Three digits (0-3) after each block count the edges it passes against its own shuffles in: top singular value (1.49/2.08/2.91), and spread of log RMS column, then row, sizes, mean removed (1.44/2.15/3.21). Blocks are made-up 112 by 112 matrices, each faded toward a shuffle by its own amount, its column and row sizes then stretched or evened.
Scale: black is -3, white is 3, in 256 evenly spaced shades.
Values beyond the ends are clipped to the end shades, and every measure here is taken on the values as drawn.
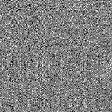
2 1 1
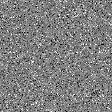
0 0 1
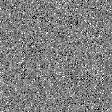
1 1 1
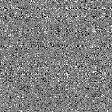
2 1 2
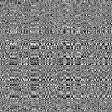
3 1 3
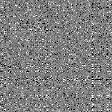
2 2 2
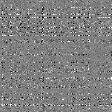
0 2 3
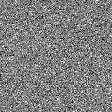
1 0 0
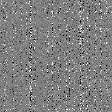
0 3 1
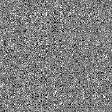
1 2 2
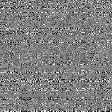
2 0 3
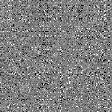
2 2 2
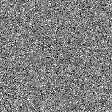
1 0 0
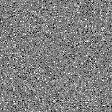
1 1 1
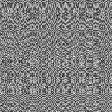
3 0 1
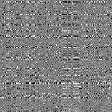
3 1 3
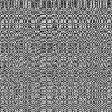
3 1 3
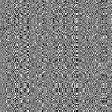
3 3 1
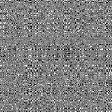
3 2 3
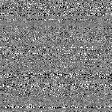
1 1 3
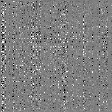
2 3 2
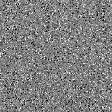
1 0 1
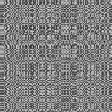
3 2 2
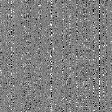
2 3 0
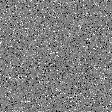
0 0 1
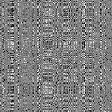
3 3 0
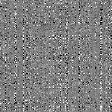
2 3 2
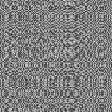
3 0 1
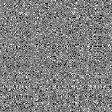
2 1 2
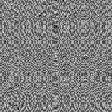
3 0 0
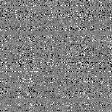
0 2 3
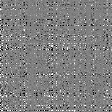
2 3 3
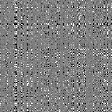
3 3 2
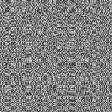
3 1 2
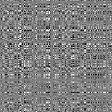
3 3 3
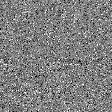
1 0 1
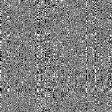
2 3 1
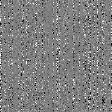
1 3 1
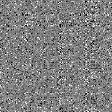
2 2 2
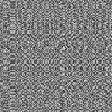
3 2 0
